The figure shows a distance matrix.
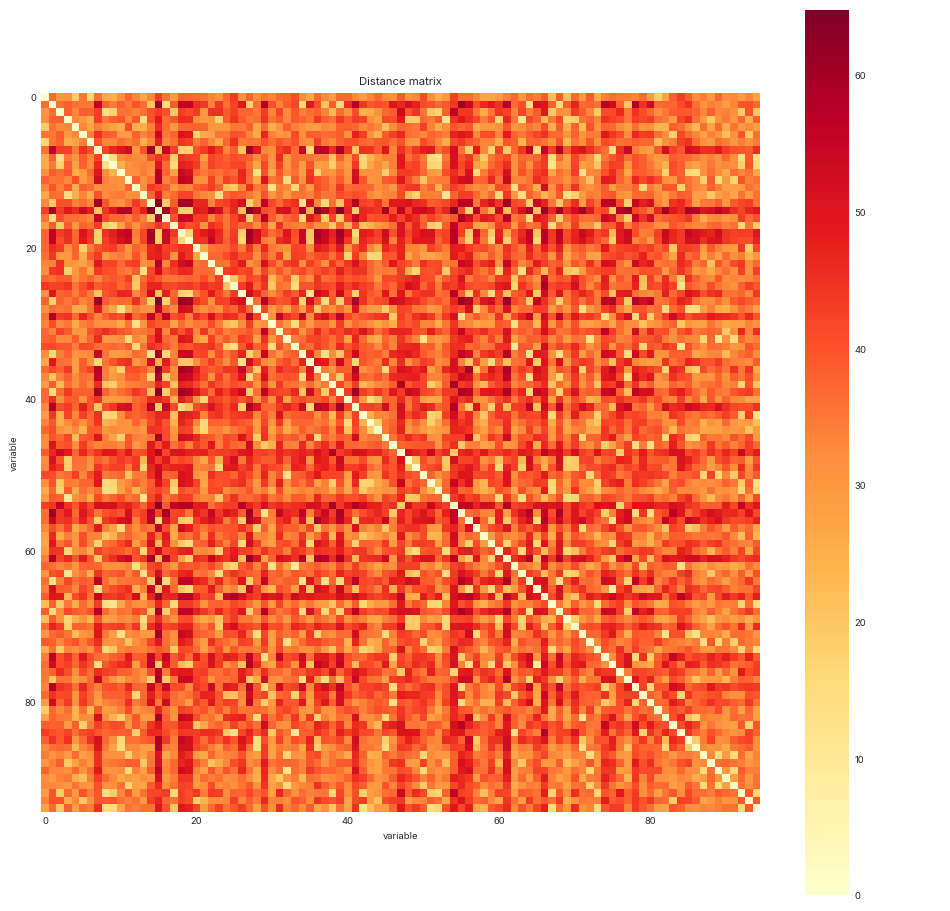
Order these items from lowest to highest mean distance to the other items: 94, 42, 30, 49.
30, 94, 42, 49
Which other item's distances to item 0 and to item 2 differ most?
6
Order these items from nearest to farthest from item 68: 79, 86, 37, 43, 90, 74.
37, 90, 86, 43, 79, 74
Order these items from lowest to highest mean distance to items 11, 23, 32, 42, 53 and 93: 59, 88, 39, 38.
88, 38, 59, 39
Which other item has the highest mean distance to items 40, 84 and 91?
66
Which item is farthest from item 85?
15
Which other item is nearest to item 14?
34
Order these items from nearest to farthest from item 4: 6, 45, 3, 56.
45, 6, 3, 56
